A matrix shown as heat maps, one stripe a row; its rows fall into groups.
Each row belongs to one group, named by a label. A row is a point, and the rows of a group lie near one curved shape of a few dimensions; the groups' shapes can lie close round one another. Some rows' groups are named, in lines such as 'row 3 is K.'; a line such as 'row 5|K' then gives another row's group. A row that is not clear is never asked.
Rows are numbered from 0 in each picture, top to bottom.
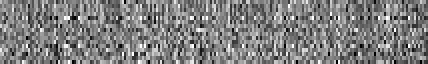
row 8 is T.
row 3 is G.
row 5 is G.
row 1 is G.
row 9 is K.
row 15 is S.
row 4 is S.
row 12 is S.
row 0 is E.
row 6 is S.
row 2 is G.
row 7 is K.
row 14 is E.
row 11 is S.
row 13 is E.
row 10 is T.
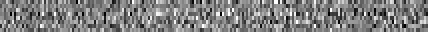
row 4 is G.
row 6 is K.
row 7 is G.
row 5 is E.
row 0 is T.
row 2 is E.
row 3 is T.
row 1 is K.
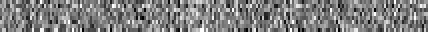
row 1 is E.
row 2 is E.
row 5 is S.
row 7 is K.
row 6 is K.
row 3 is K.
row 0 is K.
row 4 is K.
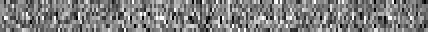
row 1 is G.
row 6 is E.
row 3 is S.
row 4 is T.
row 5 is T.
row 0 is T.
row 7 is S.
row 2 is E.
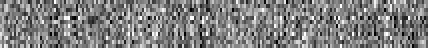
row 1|S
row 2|T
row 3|E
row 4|S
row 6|S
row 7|E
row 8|S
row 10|E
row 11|S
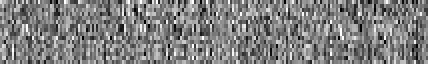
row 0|S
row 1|E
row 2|E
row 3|E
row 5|E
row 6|S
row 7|S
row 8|S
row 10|G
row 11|G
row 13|E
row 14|G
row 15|G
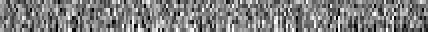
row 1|E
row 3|K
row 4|S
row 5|T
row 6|E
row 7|S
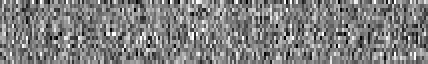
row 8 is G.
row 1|K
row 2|E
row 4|K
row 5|K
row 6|G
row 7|K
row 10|G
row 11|S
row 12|E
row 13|K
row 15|G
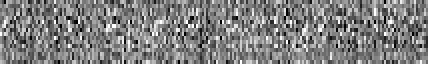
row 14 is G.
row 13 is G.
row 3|G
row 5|T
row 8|S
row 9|T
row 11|S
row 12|E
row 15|E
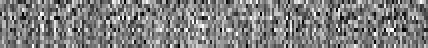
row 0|E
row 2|S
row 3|K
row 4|E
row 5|G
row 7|T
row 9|K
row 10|E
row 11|K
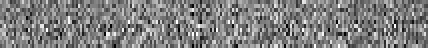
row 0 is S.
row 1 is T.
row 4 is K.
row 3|T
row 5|S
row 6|K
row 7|E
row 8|G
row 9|S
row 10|G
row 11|T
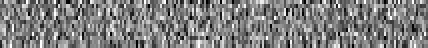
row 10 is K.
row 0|T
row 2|G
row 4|T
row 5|E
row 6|G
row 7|G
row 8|K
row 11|K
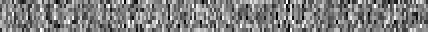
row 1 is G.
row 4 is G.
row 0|E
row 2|K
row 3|G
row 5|S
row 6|E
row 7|K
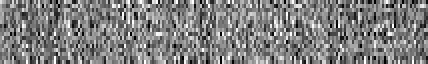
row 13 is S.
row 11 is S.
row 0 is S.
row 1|E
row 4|E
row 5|S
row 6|S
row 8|T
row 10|G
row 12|K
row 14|T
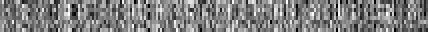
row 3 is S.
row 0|E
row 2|T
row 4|S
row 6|E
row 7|S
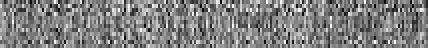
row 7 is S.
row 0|T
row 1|S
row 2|E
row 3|G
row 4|G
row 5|G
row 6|E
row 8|E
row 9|E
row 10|G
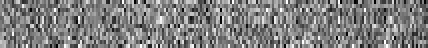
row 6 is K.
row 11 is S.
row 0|E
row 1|S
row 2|T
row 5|T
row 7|G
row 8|G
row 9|S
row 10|E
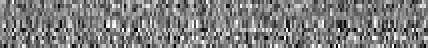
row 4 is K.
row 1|E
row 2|E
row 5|G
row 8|G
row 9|K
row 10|K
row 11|S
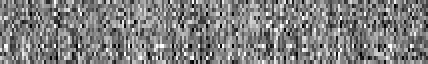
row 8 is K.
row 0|G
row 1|T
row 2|S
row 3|T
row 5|E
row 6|T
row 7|T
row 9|S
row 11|T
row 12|S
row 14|S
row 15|T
